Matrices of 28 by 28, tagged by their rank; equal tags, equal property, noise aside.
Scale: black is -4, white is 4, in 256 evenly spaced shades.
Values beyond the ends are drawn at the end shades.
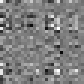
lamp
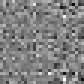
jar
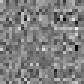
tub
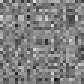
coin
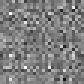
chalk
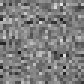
jar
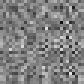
coin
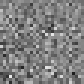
jar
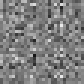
coin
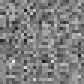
jar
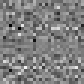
chalk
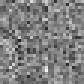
jar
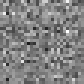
chalk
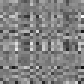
lamp
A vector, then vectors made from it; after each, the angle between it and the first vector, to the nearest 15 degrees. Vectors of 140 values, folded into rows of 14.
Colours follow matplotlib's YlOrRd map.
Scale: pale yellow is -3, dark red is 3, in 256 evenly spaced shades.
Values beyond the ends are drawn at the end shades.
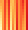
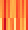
45 degrees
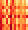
135 degrees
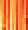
15 degrees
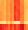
105 degrees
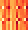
45 degrees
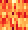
90 degrees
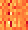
75 degrees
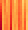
135 degrees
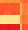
90 degrees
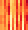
45 degrees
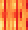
45 degrees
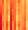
165 degrees
